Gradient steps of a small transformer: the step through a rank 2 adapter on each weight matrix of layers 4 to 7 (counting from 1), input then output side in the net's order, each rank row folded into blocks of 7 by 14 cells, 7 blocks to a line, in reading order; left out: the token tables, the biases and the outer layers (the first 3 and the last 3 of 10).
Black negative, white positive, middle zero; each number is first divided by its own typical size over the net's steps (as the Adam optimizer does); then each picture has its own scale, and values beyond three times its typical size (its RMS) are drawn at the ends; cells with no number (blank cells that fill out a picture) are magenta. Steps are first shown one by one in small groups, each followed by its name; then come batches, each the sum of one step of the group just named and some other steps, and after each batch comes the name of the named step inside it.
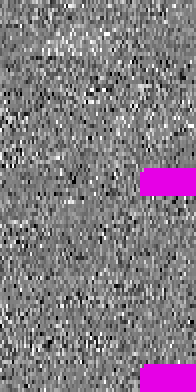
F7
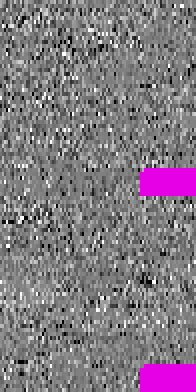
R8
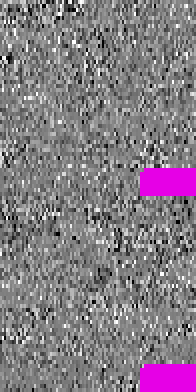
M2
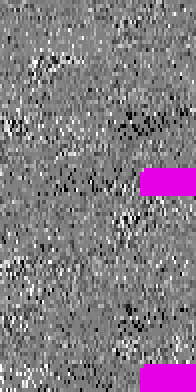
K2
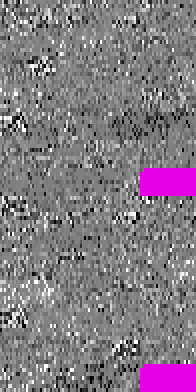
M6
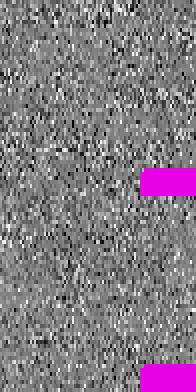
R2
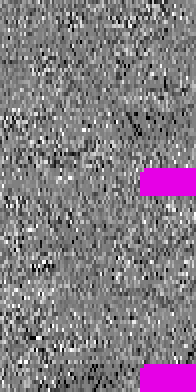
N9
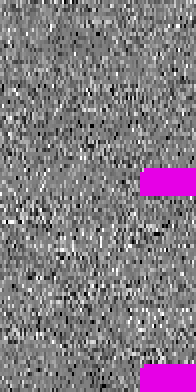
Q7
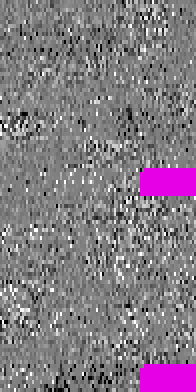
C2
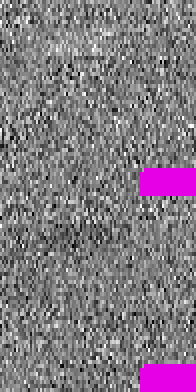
F7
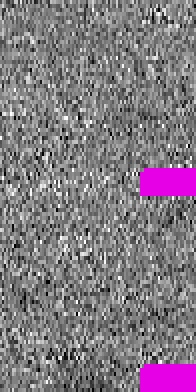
Q7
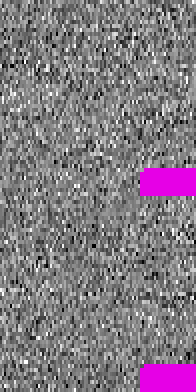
N9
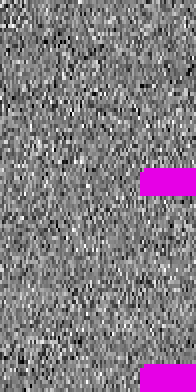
R8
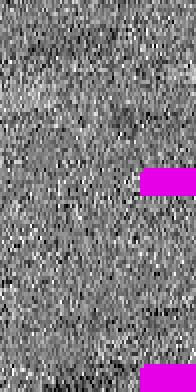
C2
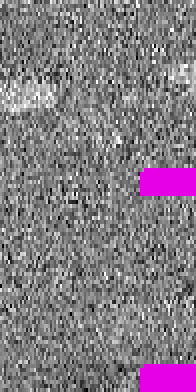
N9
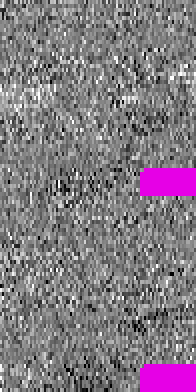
K2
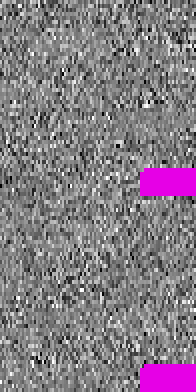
R2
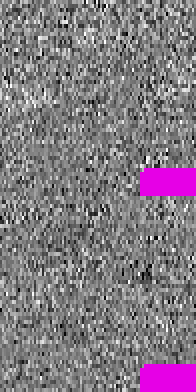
R8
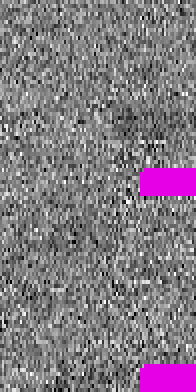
C2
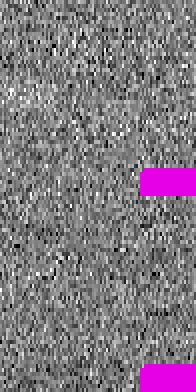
M2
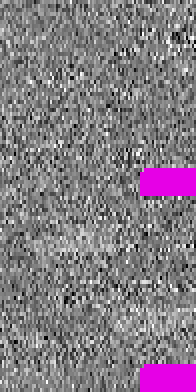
Q7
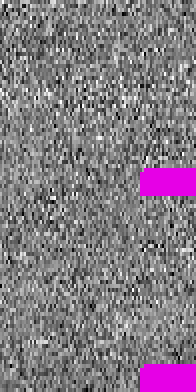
R8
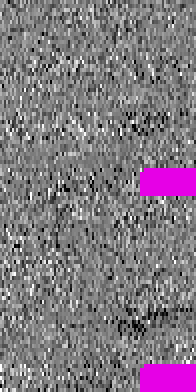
K2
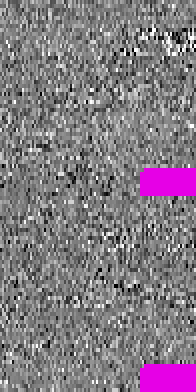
F7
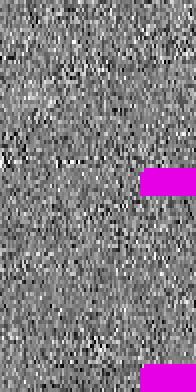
M2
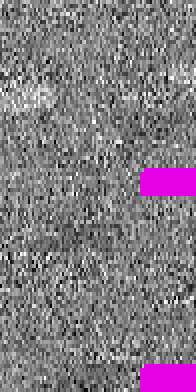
N9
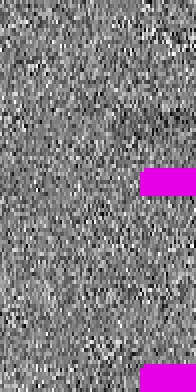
M6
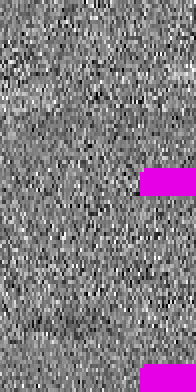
Q7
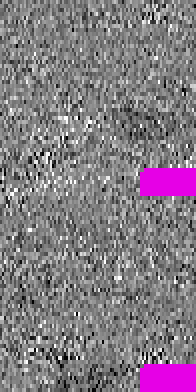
N9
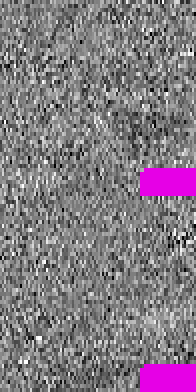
N9
